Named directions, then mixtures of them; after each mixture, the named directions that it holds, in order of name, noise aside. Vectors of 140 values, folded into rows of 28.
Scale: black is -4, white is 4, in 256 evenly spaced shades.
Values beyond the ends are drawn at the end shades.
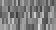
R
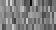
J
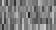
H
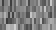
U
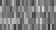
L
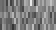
J, R.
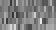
R, U.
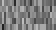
H, J.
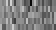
J.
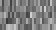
U.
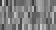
H, L.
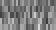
R.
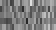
J, L.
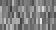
L, U.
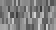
R.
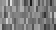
J, U.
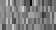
J.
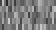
H, L.
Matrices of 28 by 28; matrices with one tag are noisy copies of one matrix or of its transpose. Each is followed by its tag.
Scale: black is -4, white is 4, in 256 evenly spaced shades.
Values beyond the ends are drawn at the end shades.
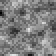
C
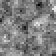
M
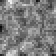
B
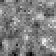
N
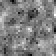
C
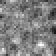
N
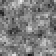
C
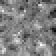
N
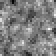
C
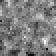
N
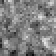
N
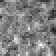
N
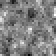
C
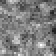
N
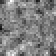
B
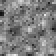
C
